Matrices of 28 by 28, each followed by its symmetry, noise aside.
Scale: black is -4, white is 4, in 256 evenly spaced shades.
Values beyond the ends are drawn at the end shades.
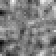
antisymmetric.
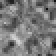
symmetric across the other diagonal.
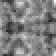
mirrored top to bottom.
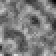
symmetric across the other diagonal.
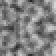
mirrored top to bottom.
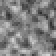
antisymmetric.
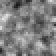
antisymmetric.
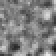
antisymmetric.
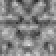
mirrored left to right.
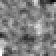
antisymmetric.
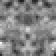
mirrored left to right.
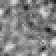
symmetric across the other diagonal.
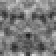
mirrored left to right.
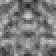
mirrored left to right.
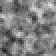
antisymmetric.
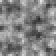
mirrored top to bottom.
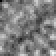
symmetric.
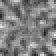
antisymmetric.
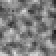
antisymmetric.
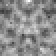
mirrored left to right.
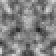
mirrored left to right.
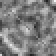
symmetric across the other diagonal.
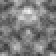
mirrored left to right.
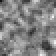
symmetric.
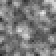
symmetric across the other diagonal.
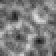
symmetric across the other diagonal.
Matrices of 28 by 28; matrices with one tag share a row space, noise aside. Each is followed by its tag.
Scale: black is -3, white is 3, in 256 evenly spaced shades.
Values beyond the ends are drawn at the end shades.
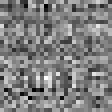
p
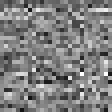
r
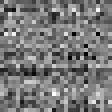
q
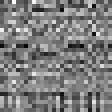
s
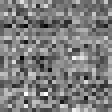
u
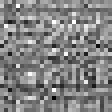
q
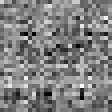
r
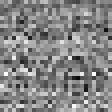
u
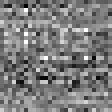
u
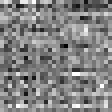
u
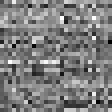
s
